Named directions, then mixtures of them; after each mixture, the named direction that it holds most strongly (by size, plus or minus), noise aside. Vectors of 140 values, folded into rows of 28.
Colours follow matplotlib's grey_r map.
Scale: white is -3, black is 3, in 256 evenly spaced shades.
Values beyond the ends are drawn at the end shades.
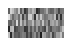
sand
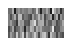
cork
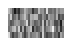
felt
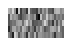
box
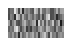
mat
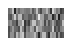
cork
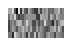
box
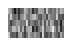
felt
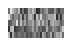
sand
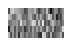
sand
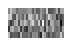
sand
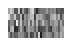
sand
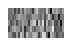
cork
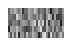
mat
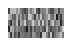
sand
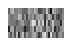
cork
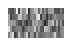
box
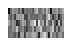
mat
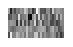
sand
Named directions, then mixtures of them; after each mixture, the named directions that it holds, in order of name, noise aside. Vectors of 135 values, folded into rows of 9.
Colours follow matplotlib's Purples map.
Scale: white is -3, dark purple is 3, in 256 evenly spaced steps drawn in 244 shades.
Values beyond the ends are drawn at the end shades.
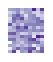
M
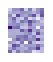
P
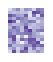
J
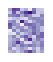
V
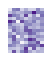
J, V.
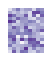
J.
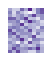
P, V.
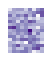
J, P.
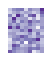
M, P.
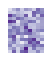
J.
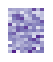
M.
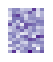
M, V.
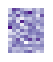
P, V.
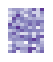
M, P.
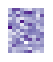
P, V.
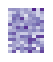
M.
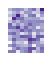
M, P.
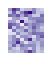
V.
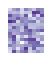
J.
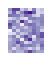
V.
